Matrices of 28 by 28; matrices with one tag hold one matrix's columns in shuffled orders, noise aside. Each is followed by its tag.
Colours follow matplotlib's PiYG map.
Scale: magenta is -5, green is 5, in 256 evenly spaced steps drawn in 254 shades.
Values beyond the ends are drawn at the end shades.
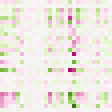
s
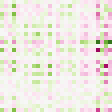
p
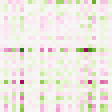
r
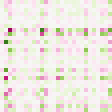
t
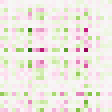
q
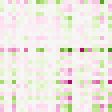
r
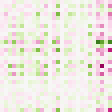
p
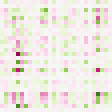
s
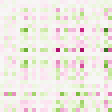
q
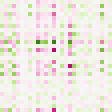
p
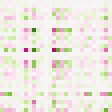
q
